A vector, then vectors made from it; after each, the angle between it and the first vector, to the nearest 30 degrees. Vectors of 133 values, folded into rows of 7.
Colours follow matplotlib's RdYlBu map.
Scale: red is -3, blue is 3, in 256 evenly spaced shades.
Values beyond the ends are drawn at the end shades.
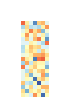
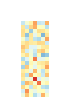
150 degrees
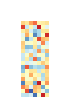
120 degrees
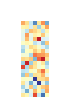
30 degrees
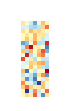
60 degrees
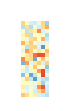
60 degrees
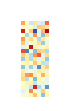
90 degrees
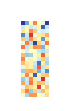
90 degrees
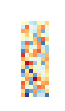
90 degrees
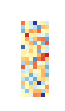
30 degrees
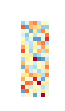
150 degrees
